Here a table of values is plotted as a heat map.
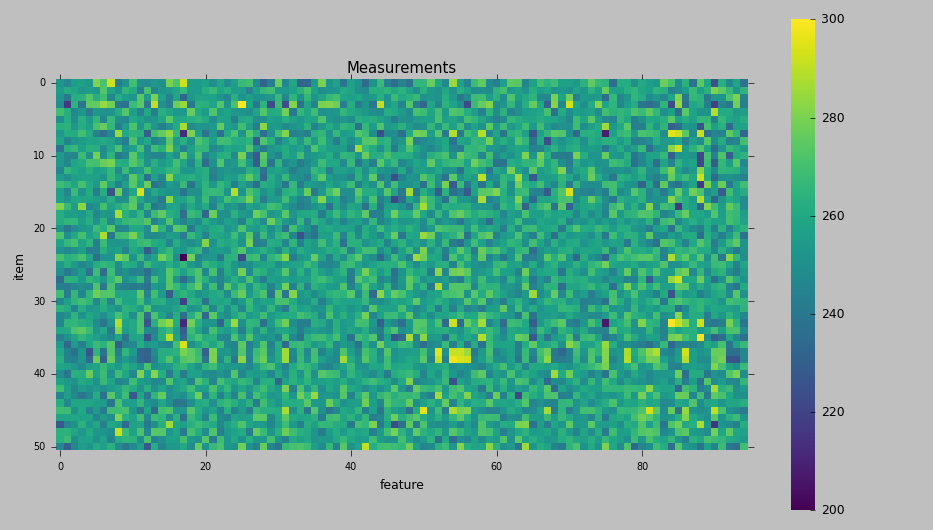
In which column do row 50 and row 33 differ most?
75
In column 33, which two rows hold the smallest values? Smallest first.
21, 0
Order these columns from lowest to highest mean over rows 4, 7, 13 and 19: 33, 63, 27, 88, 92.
33, 27, 92, 63, 88
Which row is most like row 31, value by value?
49
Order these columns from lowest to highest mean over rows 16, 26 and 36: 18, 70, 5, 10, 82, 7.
10, 82, 18, 5, 7, 70
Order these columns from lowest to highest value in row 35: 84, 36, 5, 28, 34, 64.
28, 5, 34, 36, 64, 84
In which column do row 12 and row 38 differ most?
55
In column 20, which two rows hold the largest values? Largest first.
22, 49
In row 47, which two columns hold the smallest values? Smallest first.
90, 46
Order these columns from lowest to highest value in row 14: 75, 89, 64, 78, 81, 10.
78, 81, 64, 75, 10, 89
